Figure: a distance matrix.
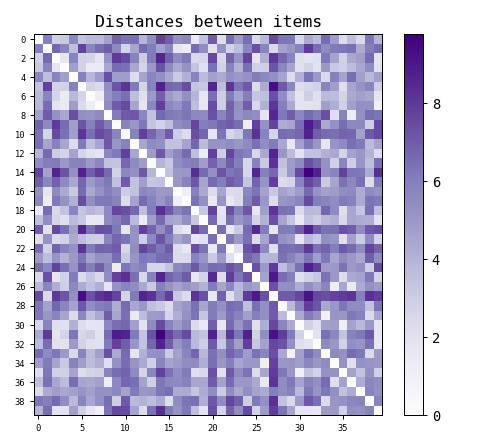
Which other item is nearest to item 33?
29
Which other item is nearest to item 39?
7
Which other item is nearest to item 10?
20
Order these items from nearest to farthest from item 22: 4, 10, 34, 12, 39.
10, 4, 34, 39, 12
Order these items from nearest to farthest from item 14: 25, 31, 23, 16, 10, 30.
16, 10, 23, 30, 25, 31
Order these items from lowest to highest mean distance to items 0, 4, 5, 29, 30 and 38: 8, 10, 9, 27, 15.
15, 9, 8, 10, 27
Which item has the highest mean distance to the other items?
27
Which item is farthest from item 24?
31
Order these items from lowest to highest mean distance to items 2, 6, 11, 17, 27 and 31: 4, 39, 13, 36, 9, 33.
39, 4, 33, 36, 13, 9
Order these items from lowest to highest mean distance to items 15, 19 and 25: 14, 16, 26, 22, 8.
26, 16, 8, 14, 22
